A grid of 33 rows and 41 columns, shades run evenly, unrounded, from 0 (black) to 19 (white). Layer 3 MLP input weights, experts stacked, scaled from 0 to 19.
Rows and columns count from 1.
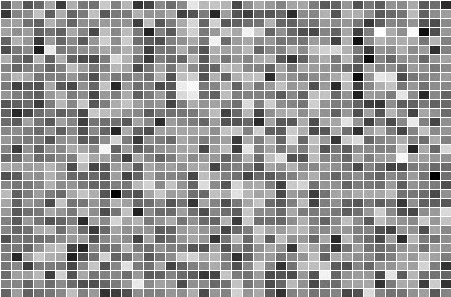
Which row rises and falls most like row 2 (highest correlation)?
31
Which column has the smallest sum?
33
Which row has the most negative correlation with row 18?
15
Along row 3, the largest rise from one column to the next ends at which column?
14
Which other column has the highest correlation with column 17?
18
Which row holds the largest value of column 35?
4
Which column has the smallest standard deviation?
3
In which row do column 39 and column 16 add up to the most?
25
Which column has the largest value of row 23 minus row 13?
24
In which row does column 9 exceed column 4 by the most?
6
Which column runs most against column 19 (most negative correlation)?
41
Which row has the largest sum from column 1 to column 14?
19
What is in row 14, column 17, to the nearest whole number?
10
